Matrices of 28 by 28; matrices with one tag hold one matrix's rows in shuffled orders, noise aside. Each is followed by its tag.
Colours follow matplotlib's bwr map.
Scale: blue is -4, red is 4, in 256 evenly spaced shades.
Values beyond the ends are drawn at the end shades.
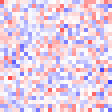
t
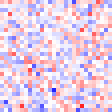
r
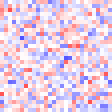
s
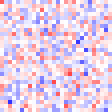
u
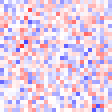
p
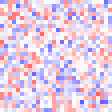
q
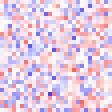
r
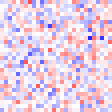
r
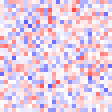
r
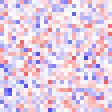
p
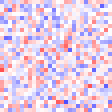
u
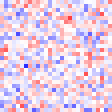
p
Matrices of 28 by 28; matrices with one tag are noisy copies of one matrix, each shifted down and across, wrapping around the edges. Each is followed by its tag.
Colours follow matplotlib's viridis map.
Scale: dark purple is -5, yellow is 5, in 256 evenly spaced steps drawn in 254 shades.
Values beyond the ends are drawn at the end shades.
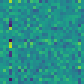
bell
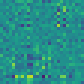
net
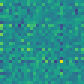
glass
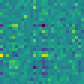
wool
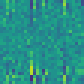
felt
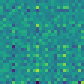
glass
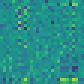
net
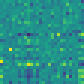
wool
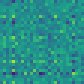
glass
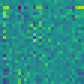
net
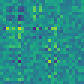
net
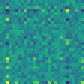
glass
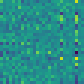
bell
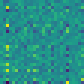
glass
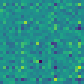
glass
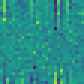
felt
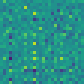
glass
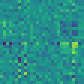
net
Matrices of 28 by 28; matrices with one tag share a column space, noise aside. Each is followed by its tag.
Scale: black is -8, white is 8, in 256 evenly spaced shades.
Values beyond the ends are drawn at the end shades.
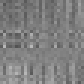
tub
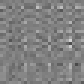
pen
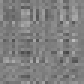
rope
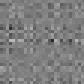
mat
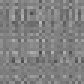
rope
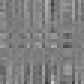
tub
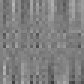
tub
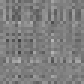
rope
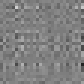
pen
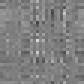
rope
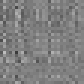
rope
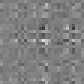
mat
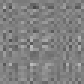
pen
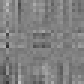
tub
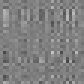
rope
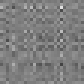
pen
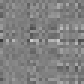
mat
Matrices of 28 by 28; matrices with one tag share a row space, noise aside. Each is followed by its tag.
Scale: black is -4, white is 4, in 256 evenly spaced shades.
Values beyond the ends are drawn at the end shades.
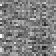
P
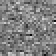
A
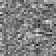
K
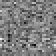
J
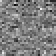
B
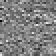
K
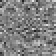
K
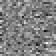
K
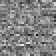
A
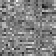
A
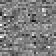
P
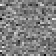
B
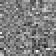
K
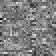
P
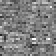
P
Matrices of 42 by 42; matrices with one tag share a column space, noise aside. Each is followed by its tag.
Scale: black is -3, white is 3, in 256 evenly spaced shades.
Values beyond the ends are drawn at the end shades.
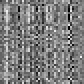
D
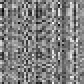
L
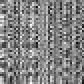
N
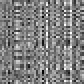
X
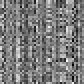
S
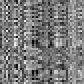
X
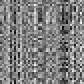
D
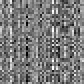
S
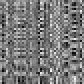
N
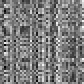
S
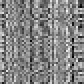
S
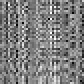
N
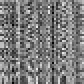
N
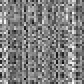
D
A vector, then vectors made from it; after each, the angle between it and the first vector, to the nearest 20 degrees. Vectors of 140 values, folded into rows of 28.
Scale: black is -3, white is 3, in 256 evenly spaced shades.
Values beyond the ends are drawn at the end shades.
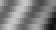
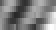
160 degrees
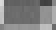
100 degrees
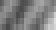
160 degrees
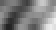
160 degrees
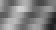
20 degrees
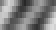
140 degrees
